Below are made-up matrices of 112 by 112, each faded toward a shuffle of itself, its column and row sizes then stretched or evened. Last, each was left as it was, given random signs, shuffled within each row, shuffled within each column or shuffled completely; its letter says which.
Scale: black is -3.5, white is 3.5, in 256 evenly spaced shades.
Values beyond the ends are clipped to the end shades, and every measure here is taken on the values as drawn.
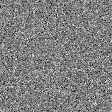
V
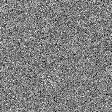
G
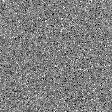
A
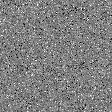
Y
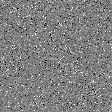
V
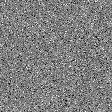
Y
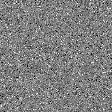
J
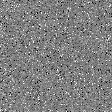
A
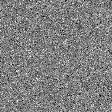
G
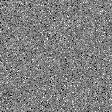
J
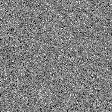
G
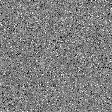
V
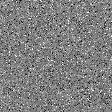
G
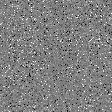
J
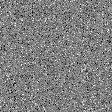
G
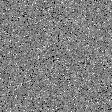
Y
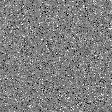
G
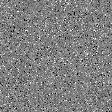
A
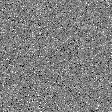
G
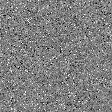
G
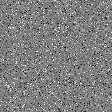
J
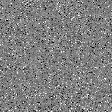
J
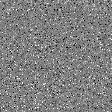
A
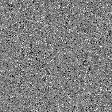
G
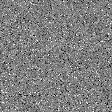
V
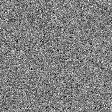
V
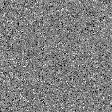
J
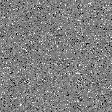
A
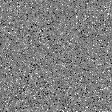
G
